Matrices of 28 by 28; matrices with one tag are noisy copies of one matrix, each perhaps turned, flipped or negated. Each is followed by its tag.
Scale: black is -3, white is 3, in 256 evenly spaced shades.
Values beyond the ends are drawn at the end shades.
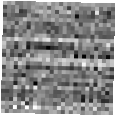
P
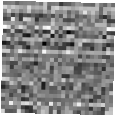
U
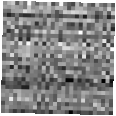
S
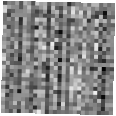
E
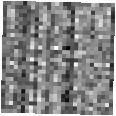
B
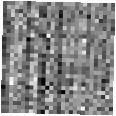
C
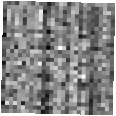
B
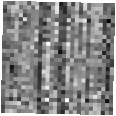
P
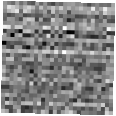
U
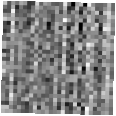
U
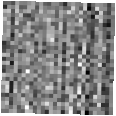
U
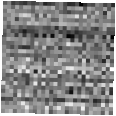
S
